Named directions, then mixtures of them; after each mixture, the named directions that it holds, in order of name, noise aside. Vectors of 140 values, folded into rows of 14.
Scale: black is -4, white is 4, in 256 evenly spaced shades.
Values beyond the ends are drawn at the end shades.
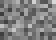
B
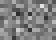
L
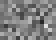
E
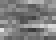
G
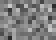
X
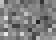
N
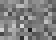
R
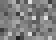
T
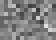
E, X.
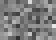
G, N, T.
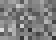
R.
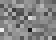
L, R.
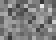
L, X.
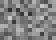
B, L.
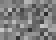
E, G, R.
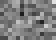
B, E.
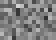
L, X.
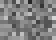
L, N, T.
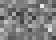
G, L, X.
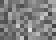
B, N, R.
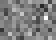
L, T.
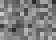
B.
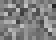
E, R, X.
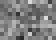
G, R, T.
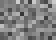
B, T.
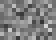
E.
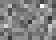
E, L, X.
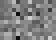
E, L, T.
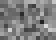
B, E, G.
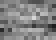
G.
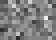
E, T, X.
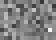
E, N, X.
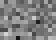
E, N, T.
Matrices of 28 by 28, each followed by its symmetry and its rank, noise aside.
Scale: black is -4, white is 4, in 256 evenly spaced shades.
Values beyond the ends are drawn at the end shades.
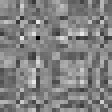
symmetric, rank three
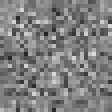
no symmetry, rank six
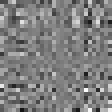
no symmetry, rank three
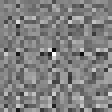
no symmetry, rank three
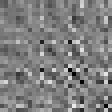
symmetric, rank three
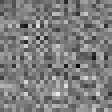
no symmetry, rank four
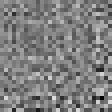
no symmetry, rank four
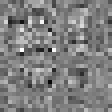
no symmetry, rank four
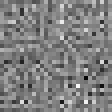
antisymmetric, rank six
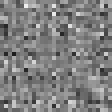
antisymmetric, rank six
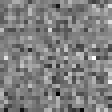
antisymmetric, rank six
